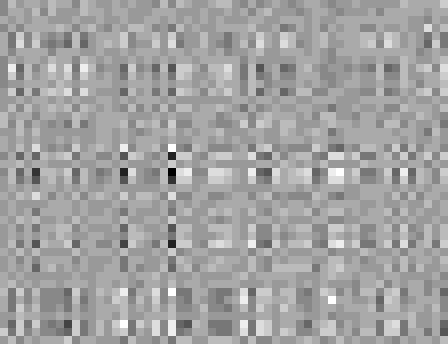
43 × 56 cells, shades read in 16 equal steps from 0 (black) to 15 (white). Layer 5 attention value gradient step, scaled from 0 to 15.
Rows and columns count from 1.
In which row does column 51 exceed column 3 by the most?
22
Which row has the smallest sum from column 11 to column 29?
38
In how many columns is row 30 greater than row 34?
19
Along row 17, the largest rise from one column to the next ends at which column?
55
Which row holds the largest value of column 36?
6
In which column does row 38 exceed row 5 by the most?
42
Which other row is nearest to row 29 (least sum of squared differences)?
33
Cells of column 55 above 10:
3
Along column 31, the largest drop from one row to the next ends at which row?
43
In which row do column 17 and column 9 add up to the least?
41
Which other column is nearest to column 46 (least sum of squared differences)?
47
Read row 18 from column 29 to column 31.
9 10 9
